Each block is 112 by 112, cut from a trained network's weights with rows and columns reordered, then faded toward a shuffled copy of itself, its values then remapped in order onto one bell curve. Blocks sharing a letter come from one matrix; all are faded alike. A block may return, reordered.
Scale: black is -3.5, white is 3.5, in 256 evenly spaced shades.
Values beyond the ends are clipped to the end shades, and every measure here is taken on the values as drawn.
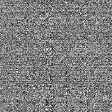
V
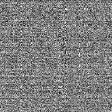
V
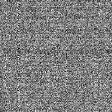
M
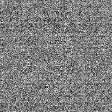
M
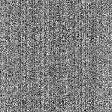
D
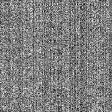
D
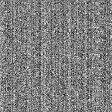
D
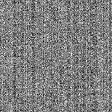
D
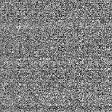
M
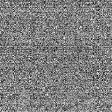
V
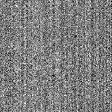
D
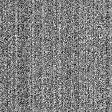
D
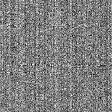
D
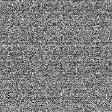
V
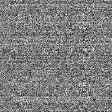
V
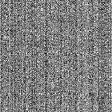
D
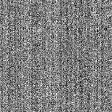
D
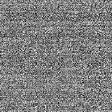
V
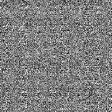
M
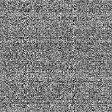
V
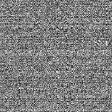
V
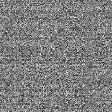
M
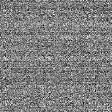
V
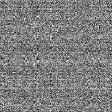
V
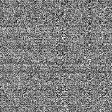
V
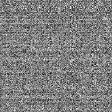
V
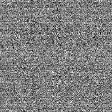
M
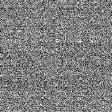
M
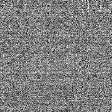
M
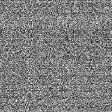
M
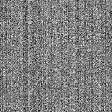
D
